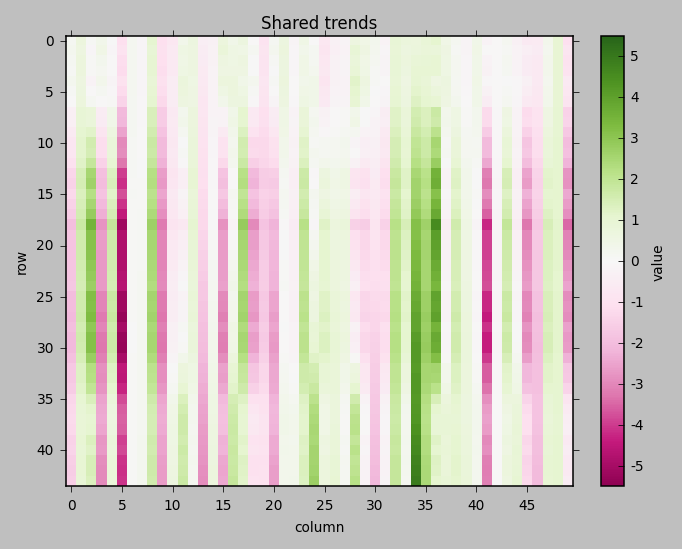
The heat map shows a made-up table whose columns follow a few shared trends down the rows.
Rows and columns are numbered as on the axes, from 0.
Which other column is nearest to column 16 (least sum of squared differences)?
11
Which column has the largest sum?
34
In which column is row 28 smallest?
5
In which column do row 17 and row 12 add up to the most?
36
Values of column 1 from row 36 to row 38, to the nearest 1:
1 1 1
